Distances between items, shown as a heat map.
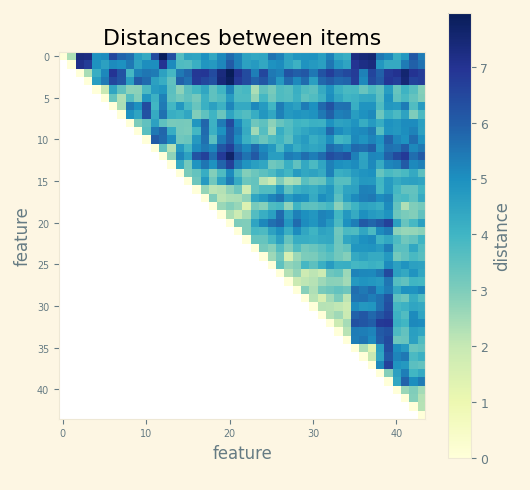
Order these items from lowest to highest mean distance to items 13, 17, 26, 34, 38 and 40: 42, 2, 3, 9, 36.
42, 9, 36, 3, 2
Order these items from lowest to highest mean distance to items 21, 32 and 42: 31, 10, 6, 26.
31, 26, 6, 10
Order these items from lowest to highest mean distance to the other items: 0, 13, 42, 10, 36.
42, 13, 10, 36, 0
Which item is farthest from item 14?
3
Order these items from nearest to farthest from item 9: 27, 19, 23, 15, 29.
23, 15, 27, 29, 19
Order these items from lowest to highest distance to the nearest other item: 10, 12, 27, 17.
27, 17, 12, 10
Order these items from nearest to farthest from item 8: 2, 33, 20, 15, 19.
15, 2, 33, 19, 20
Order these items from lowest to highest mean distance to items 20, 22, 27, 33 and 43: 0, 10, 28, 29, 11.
29, 28, 10, 0, 11
